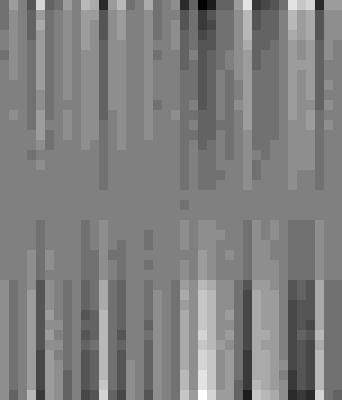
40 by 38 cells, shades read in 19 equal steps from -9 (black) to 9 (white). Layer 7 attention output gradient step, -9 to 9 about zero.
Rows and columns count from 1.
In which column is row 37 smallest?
28
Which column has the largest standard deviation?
23
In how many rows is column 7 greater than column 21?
20
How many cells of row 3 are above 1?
7
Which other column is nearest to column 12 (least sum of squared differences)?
36
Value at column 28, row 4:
4
